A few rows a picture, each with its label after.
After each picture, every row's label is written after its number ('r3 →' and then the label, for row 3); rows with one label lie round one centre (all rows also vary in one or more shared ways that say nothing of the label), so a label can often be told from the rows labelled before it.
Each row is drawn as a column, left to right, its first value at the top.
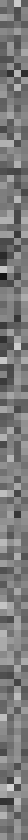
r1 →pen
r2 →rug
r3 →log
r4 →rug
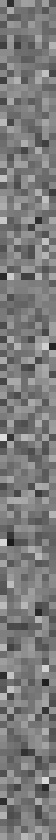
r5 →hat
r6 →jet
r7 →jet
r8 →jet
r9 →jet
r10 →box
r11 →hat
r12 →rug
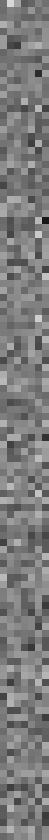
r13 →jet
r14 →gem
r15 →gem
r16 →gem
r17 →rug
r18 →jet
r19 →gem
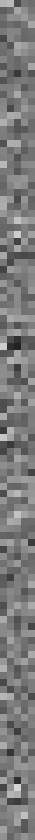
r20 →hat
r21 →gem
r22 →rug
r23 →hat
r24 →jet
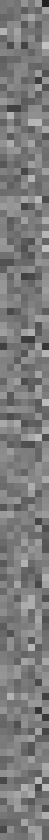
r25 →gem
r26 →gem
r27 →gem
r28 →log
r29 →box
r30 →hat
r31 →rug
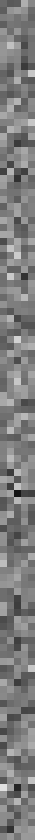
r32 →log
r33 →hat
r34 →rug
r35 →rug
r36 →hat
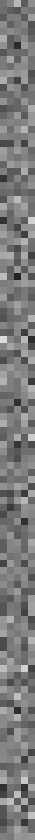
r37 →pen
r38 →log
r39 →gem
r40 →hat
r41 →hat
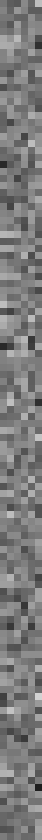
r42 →pen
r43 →log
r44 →pen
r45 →rug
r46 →gem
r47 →gem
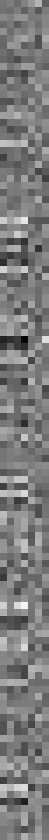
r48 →gem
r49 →box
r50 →pen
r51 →pen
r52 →gem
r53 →log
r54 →pen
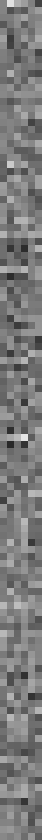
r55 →pen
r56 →log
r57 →jet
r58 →pen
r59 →jet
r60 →box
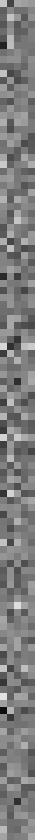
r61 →hat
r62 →box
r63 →hat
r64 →hat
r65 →jet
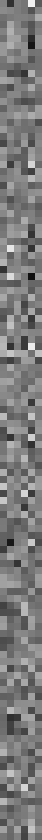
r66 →rug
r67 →box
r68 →box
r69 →log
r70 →rug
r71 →box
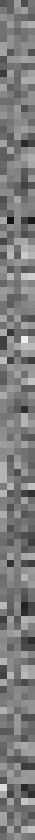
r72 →rug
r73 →box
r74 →hat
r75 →rug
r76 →box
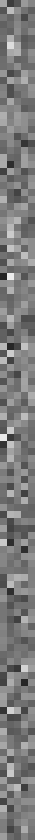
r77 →hat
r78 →hat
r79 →rug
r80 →rug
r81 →log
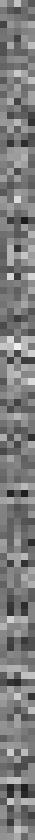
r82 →hat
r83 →hat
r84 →log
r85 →box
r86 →jet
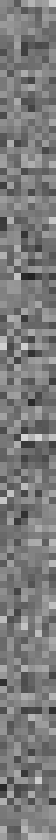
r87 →jet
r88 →gem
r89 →hat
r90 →box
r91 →gem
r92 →pen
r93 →jet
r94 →hat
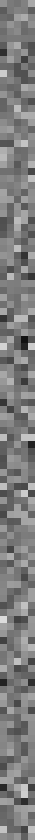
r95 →box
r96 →log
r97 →hat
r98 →gem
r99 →box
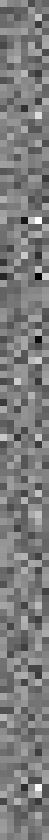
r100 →gem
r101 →log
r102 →log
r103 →gem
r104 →rug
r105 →rug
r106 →pen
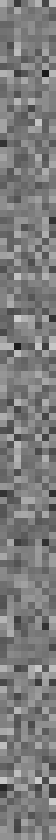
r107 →hat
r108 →pen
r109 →hat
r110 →jet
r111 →gem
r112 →hat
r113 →jet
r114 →log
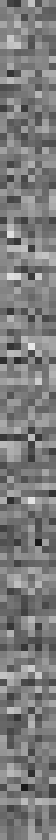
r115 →gem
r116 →pen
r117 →box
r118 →gem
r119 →jet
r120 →jet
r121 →rug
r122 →jet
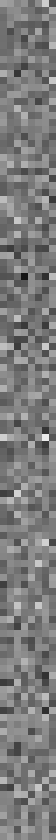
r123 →hat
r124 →jet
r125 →jet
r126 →rug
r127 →log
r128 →log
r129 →hat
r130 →pen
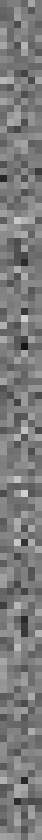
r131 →pen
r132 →pen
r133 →pen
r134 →gem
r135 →hat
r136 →pen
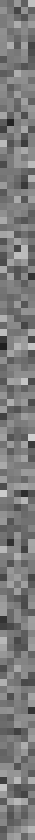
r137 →gem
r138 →jet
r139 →log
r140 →rug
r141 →box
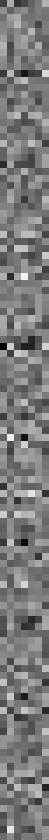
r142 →gem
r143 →box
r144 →box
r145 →jet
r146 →gem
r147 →rug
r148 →hat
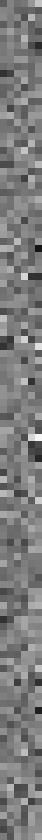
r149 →hat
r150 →gem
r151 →hat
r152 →pen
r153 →box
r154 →jet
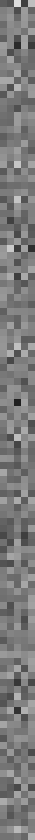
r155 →rug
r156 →box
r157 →gem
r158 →box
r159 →jet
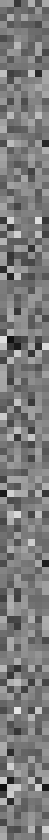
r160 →hat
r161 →gem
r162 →log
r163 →box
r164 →pen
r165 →rug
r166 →box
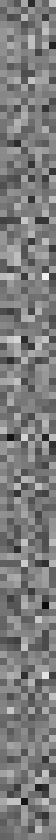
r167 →gem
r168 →log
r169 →rug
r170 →hat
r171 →pen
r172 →box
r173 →gem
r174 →log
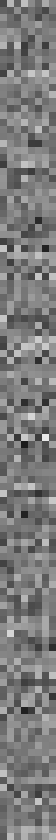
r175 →box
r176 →pen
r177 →rug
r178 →box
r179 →rug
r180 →log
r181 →pen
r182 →jet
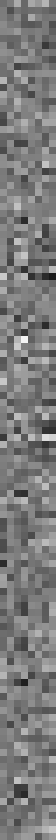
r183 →jet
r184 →gem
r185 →hat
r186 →hat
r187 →hat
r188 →pen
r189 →rug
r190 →pen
